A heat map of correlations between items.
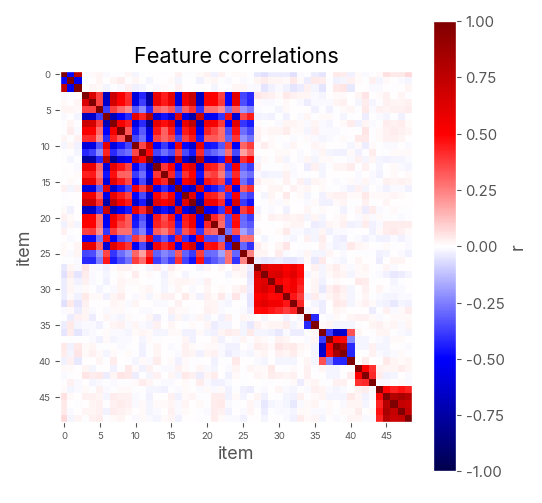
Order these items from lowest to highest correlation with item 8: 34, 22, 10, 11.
10, 11, 34, 22
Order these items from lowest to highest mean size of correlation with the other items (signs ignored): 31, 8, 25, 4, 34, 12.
34, 31, 25, 8, 4, 12
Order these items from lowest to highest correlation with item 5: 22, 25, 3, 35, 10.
10, 25, 35, 22, 3
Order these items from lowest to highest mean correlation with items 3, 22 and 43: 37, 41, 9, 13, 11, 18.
11, 37, 41, 9, 13, 18
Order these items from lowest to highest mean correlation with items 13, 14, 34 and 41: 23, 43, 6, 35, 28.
6, 23, 35, 28, 43
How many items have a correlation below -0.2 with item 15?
9
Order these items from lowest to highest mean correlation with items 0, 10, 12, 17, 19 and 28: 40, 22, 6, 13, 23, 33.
13, 22, 40, 33, 23, 6
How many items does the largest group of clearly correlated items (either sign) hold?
24
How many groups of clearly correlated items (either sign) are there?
7
